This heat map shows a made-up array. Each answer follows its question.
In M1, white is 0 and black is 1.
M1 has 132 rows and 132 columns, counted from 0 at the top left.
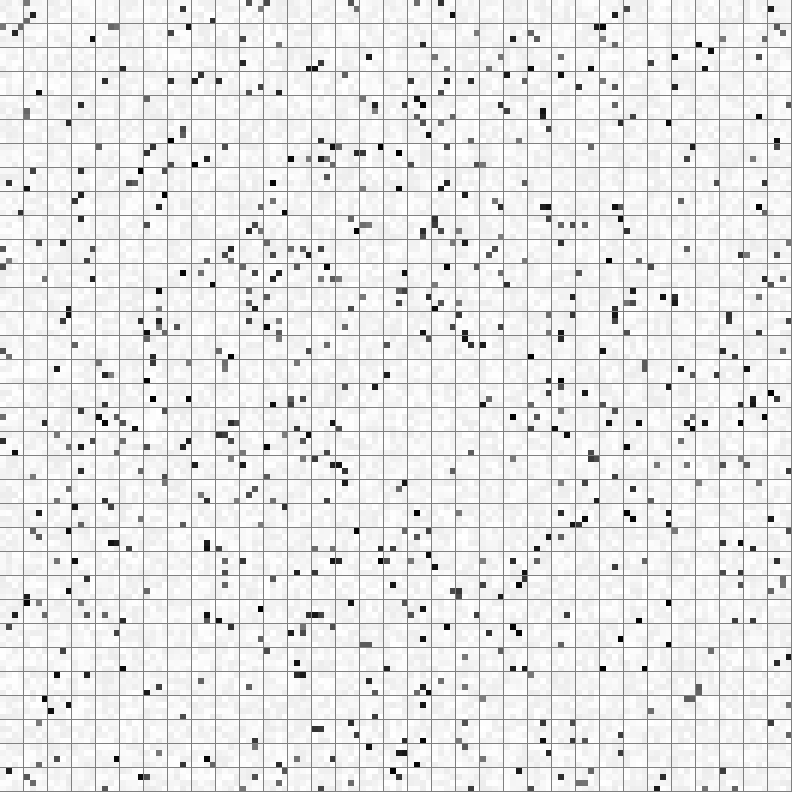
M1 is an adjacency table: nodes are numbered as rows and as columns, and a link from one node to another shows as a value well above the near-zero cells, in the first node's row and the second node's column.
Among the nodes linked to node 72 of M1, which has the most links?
node 37
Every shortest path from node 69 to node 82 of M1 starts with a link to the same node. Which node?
node 0
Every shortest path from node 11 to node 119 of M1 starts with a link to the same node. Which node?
node 74
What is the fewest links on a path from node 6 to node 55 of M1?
3
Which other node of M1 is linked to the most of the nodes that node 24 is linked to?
node 93
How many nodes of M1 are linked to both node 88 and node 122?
2
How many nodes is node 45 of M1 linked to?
7
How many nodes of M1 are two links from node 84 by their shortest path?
9
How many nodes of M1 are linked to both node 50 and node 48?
3
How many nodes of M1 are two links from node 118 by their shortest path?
3
